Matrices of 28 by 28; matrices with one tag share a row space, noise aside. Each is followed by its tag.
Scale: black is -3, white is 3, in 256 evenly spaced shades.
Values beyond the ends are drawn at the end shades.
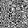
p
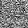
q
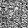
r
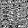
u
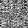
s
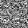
s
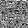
r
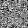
u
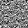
q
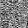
u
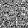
q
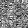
r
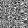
p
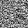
q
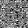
r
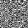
p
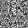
p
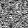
r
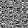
r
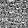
r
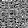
r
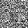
q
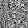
p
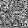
s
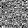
r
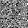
u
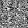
u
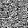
u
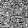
s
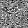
u
